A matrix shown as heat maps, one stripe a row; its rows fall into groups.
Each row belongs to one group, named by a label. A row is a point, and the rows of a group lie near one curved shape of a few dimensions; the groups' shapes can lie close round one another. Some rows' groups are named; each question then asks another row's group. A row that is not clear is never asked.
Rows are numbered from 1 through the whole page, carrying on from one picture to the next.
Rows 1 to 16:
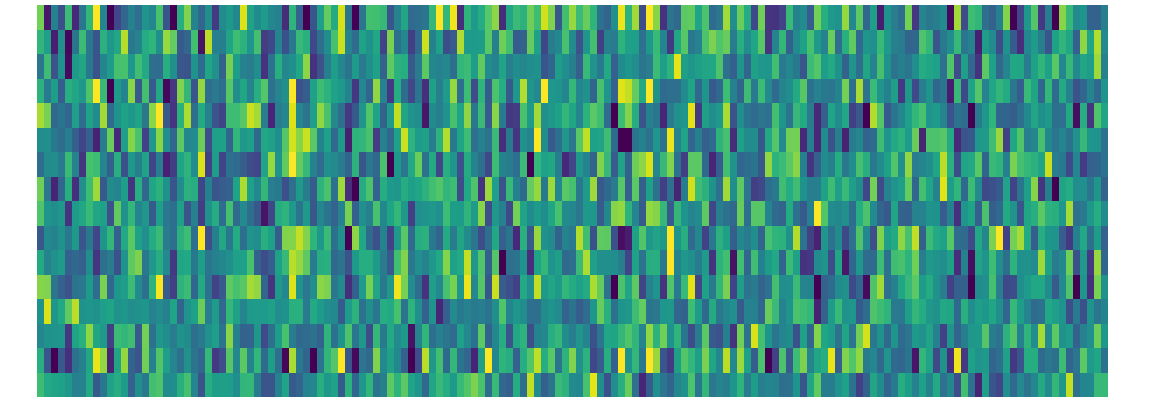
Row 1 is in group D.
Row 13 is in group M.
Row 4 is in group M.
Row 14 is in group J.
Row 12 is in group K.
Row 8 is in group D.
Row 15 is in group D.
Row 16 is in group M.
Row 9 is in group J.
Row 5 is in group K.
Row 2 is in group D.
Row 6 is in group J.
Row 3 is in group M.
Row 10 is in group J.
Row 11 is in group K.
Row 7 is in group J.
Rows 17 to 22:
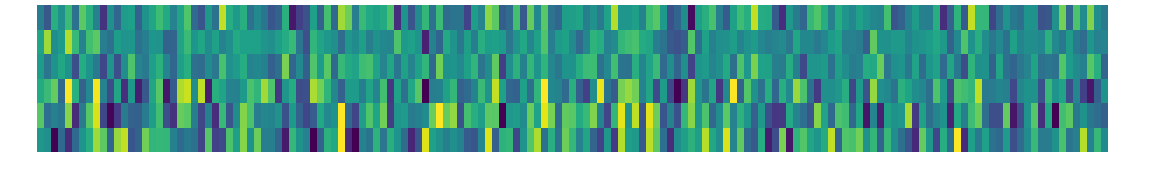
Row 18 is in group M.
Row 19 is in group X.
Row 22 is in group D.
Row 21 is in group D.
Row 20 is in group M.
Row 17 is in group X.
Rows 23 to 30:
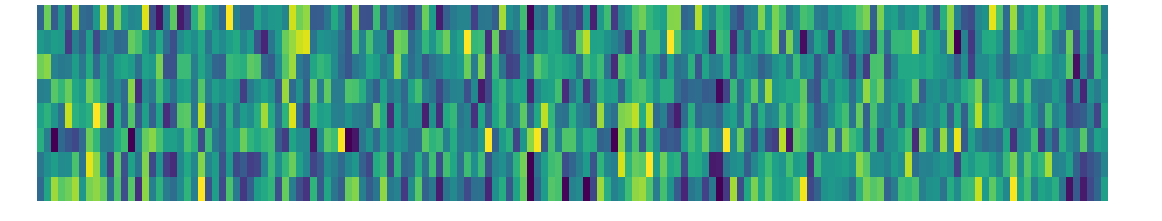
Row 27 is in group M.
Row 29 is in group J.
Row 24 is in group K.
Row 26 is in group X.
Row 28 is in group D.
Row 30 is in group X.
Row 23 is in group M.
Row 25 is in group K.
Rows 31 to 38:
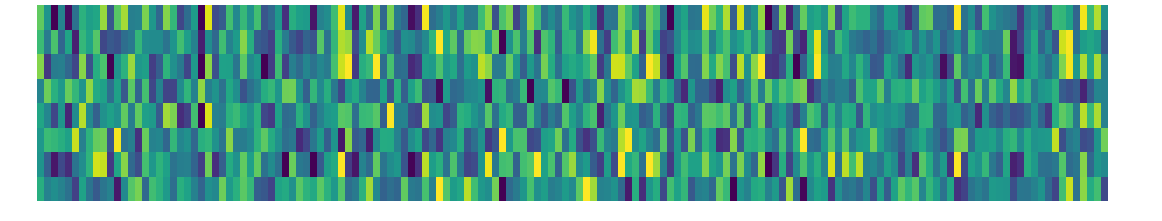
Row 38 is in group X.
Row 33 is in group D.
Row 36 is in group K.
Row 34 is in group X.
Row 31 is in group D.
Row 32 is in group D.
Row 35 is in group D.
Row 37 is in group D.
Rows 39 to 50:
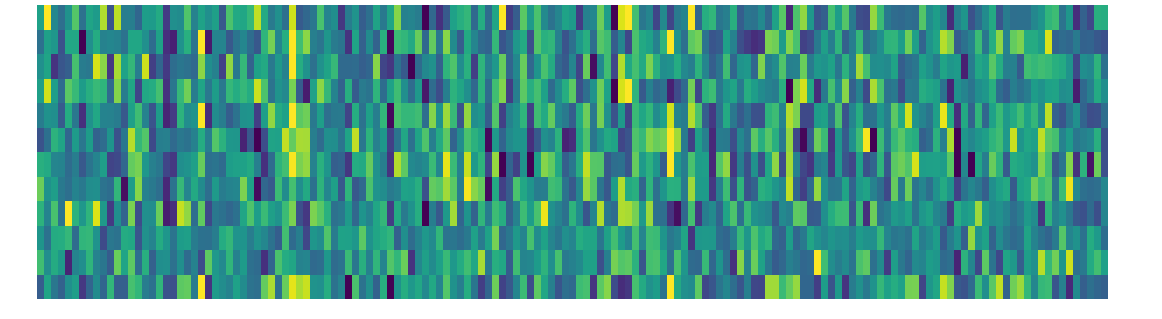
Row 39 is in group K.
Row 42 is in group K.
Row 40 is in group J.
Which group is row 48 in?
X
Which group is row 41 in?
M
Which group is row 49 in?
J
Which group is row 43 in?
J
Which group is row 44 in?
K
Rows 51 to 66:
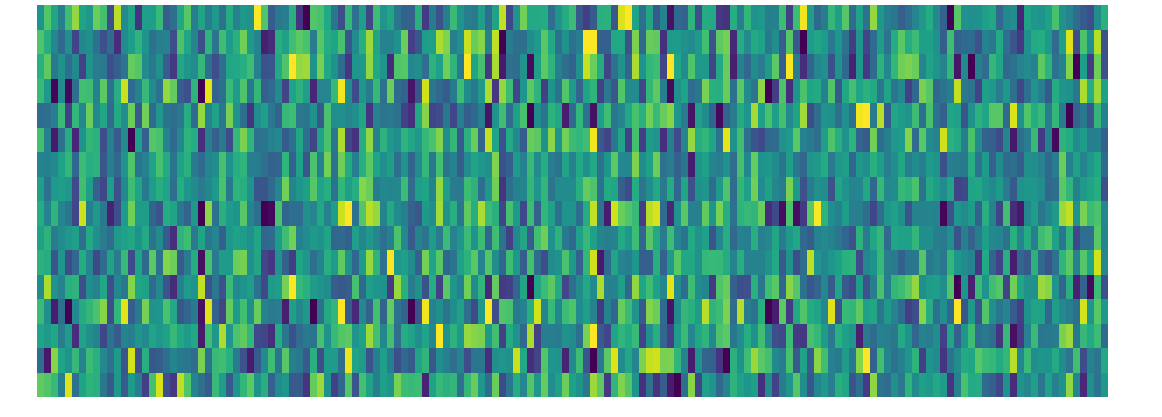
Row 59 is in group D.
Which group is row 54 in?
D
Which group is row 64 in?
D
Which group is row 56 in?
D
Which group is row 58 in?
X
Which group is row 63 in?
D
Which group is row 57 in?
X
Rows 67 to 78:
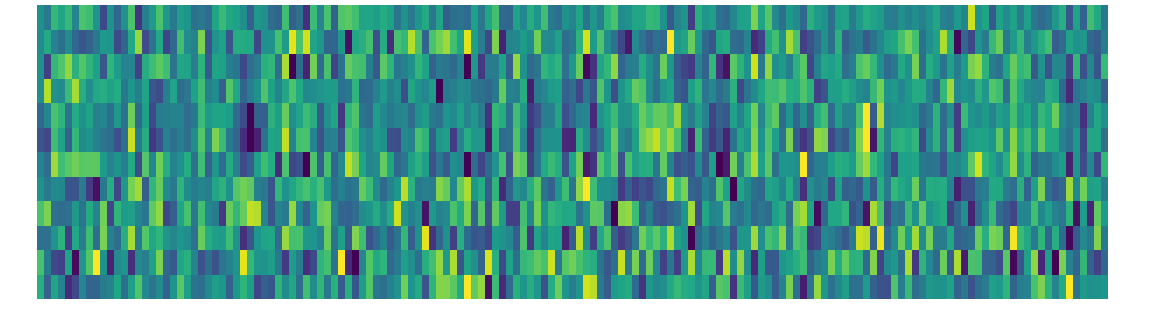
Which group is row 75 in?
K
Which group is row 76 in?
J
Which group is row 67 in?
X
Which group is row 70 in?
M
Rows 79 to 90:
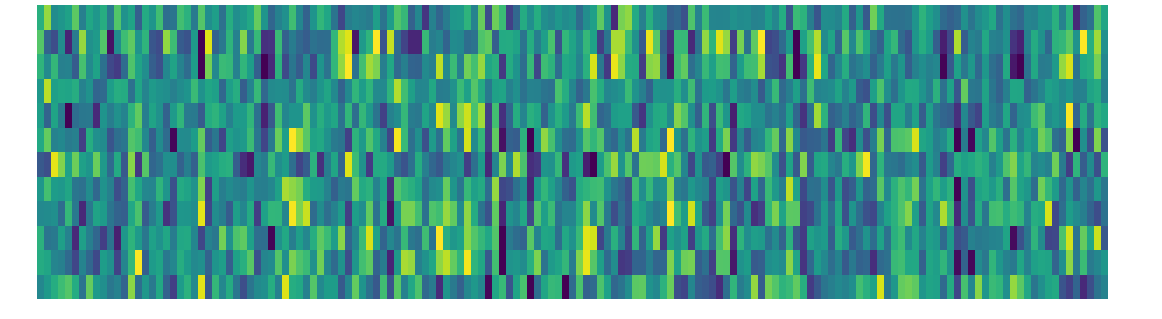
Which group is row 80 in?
D
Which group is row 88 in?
X
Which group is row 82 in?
M
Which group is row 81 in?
D
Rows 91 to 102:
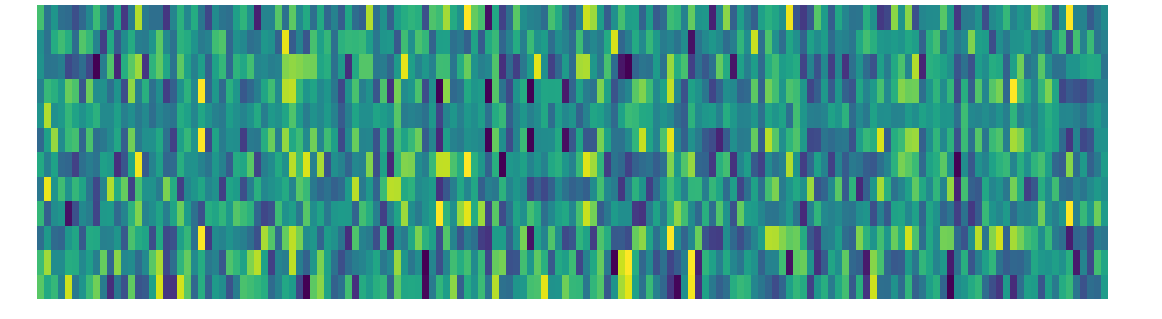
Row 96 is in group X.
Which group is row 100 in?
J
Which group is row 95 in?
M
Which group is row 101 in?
K
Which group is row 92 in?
X
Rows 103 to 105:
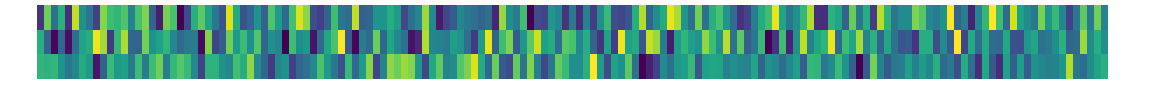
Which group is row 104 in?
D
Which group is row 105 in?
M
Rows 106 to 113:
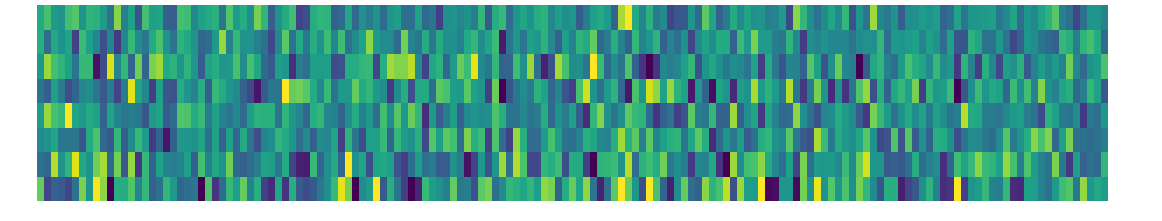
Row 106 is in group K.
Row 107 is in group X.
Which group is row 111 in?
J
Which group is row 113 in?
D
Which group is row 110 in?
M
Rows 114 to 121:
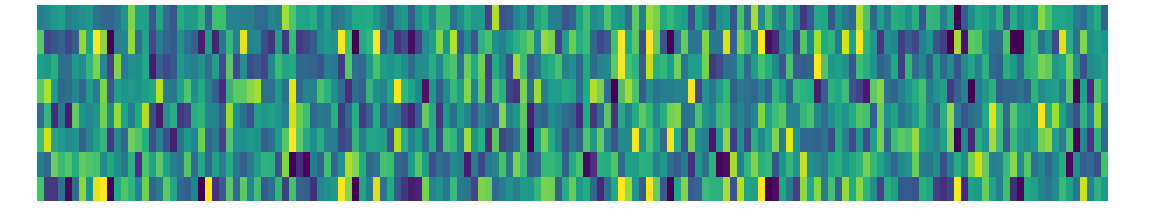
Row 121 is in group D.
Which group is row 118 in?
M
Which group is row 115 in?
D
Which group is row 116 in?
J
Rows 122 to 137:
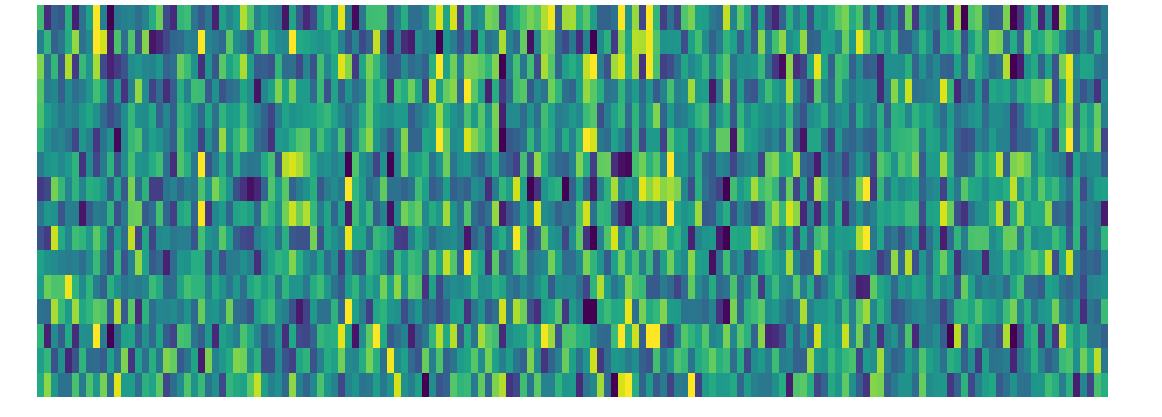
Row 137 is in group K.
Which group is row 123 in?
M
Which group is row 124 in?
D
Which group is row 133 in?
M
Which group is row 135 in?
D
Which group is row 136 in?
D
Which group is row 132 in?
J
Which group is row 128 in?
J
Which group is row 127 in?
X
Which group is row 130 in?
J
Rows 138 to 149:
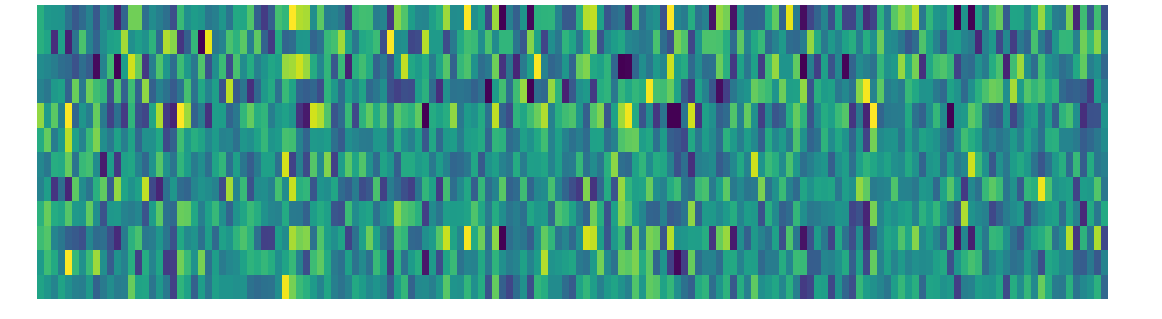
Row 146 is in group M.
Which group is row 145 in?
M
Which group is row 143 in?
M
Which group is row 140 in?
J
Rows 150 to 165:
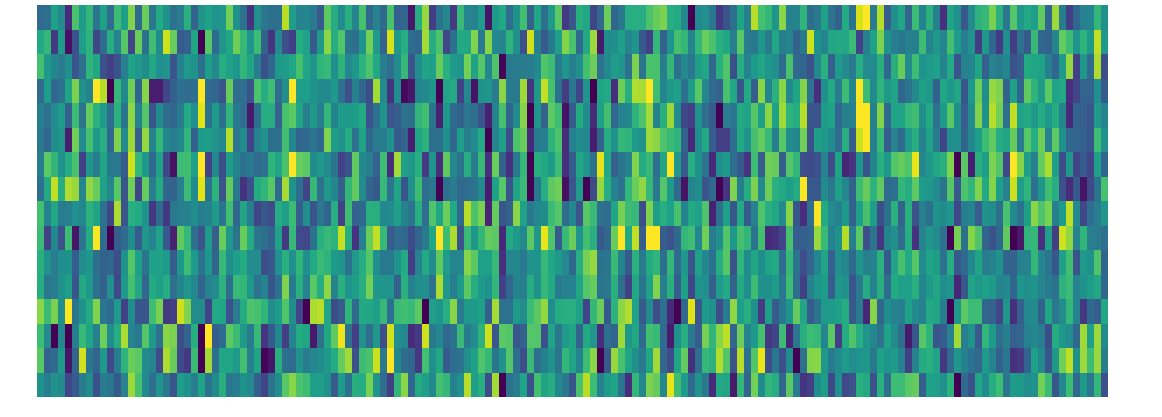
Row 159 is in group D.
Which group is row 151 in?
D
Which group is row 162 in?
M
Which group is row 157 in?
X
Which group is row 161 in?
X
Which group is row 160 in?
X
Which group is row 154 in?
J
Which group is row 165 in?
K
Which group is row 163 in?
D
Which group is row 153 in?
M
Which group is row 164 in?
D
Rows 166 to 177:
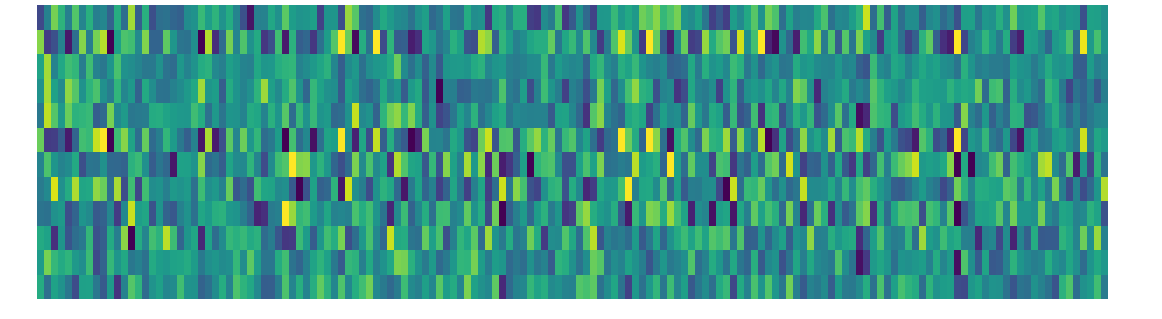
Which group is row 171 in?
D
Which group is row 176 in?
M
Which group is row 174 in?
K
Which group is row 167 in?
D
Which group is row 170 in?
M
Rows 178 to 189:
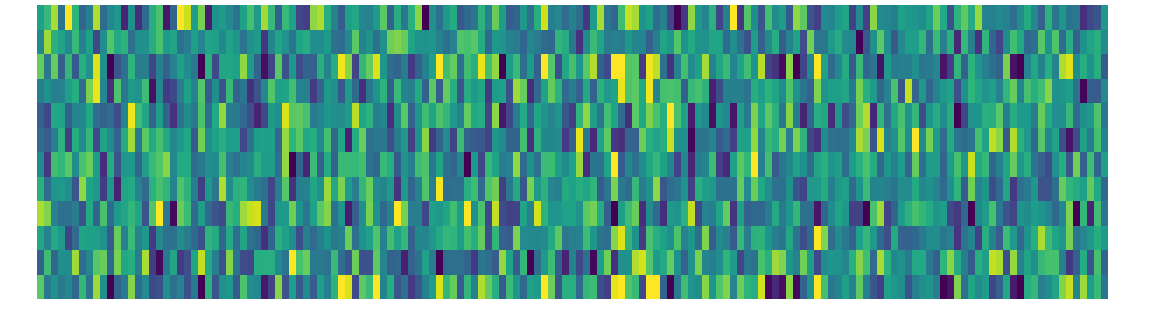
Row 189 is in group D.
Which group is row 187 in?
J
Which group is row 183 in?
J
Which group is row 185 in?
X
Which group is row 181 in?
J
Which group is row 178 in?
M
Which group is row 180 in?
D
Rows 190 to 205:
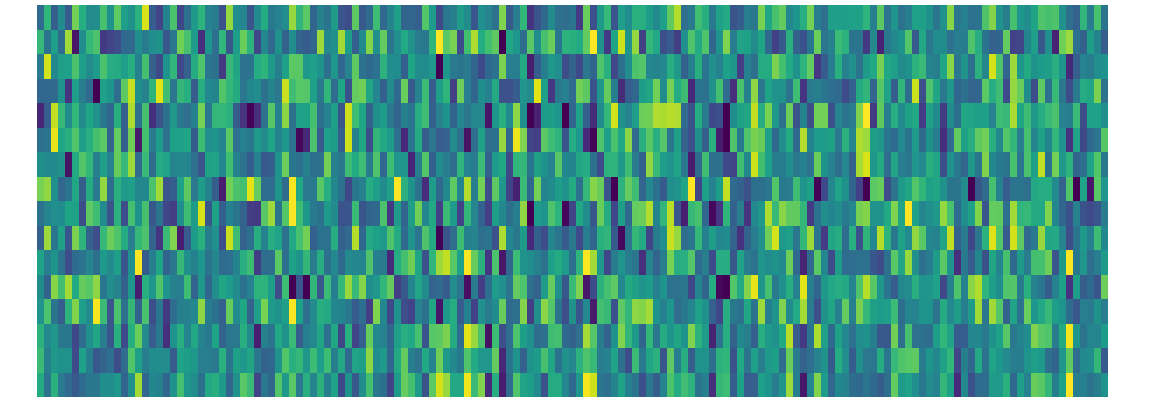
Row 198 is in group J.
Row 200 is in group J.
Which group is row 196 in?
J
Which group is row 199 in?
M
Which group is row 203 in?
J
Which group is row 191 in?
D
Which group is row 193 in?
J
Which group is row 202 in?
M
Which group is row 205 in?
J
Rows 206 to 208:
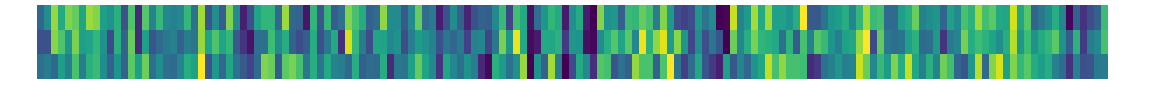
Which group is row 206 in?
X
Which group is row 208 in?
J
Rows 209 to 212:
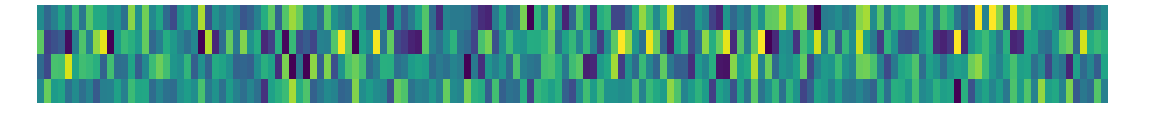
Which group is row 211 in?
X
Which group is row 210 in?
D
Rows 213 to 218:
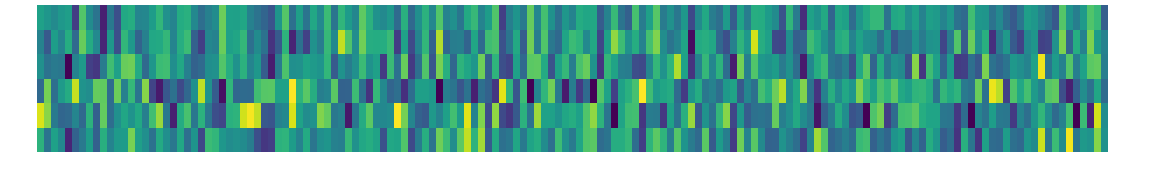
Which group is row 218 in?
J
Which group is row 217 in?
K
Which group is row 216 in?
M
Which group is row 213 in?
X
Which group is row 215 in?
J
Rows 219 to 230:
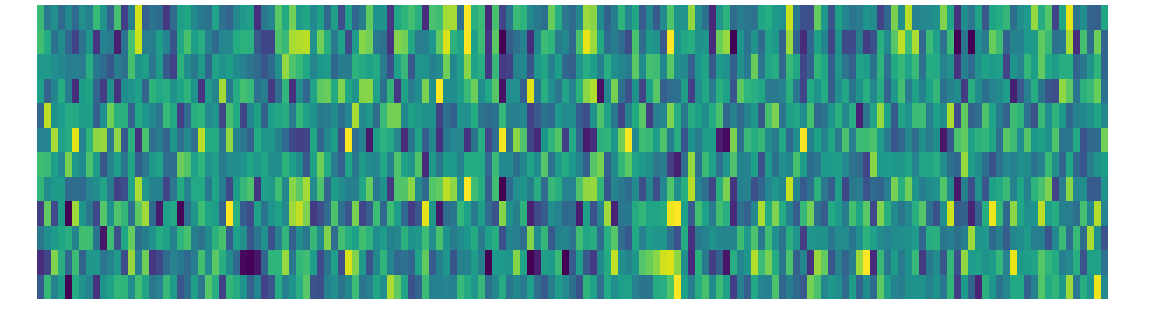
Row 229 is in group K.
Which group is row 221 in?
K
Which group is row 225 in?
M
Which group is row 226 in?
J
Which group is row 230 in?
M
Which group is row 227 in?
M
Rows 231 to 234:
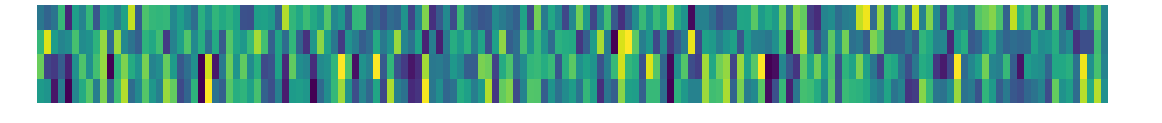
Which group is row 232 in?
K
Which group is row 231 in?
J
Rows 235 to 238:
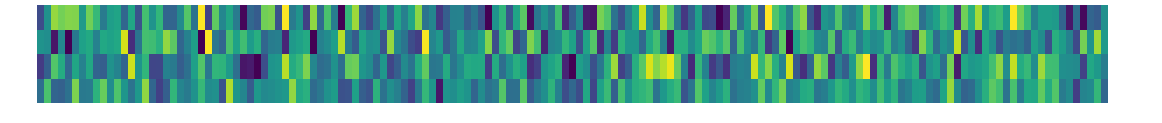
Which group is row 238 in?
M
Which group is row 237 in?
K
